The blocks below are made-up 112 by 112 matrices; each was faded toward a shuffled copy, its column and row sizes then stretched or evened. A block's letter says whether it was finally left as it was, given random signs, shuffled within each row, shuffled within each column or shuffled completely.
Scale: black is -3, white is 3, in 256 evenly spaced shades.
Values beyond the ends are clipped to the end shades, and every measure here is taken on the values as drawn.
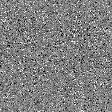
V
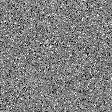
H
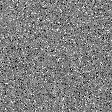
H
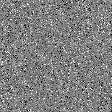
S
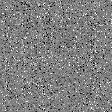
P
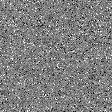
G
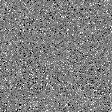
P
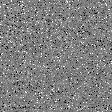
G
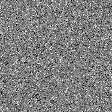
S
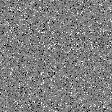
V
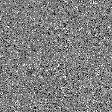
V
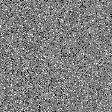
S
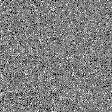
P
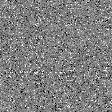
P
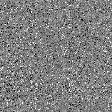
P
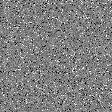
G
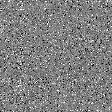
V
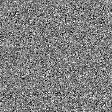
V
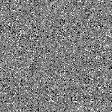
P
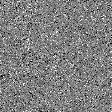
S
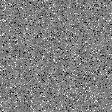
V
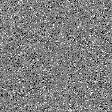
V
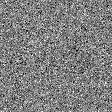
H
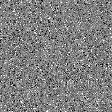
P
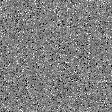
S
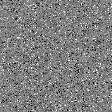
V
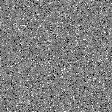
S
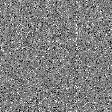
V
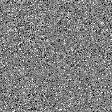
P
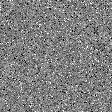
H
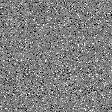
G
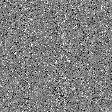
S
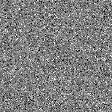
P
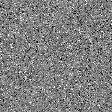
S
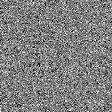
P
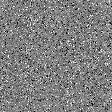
S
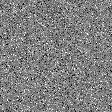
H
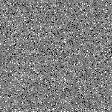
P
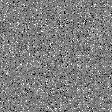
P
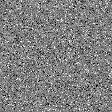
G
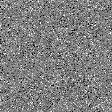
V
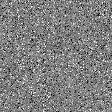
S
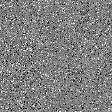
V
